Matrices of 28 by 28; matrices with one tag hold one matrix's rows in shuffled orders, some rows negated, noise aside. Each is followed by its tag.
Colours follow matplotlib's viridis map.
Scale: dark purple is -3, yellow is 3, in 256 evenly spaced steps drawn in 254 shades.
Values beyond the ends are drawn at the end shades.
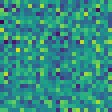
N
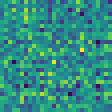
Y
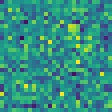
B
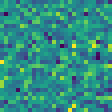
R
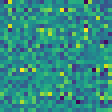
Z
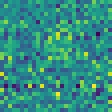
N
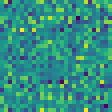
Z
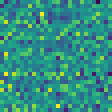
N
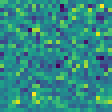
R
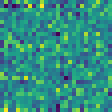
N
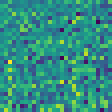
Z
